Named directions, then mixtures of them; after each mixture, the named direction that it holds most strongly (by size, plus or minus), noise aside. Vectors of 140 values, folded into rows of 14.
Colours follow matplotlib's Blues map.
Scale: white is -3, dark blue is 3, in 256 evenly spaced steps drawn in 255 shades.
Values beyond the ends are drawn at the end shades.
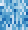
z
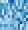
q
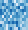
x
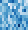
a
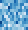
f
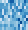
q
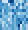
q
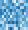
x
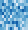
x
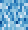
f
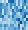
q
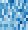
q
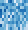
x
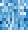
z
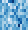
a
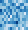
x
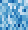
a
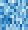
z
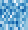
x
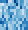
x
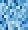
x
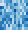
z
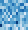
x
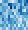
a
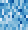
q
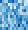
a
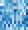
z
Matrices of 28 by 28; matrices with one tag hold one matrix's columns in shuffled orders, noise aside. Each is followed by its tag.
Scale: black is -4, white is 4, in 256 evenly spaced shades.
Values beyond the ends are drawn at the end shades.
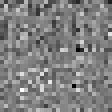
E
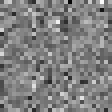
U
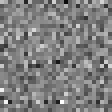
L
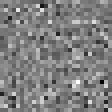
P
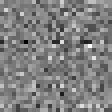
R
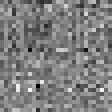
E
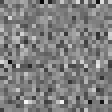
L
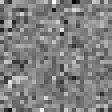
U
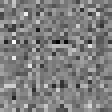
R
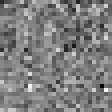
E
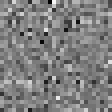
U
